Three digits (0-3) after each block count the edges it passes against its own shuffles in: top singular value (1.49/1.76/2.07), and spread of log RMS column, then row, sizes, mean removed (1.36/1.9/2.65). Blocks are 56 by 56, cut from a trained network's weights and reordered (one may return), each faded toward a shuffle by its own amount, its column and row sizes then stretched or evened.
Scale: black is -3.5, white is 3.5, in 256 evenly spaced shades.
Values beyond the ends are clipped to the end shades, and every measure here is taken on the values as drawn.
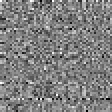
3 0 2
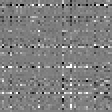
3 2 3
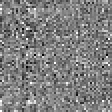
2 2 1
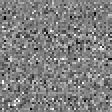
0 1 2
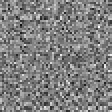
3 1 1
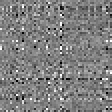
2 2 2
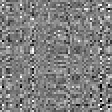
2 3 1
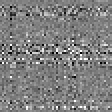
3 1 3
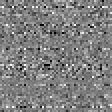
1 1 3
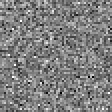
1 0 0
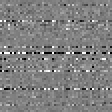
3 0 3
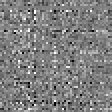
1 2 3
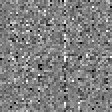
0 2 1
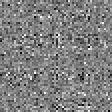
2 1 2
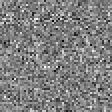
1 0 1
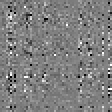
0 3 2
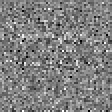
1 1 2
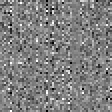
0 3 1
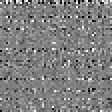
2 2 3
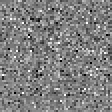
0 0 2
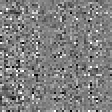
0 3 2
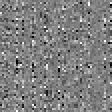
0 3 1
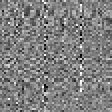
3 2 1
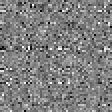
2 1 2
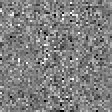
0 2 1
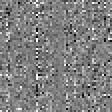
1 3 1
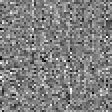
1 2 1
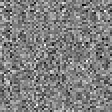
2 1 0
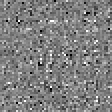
0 2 2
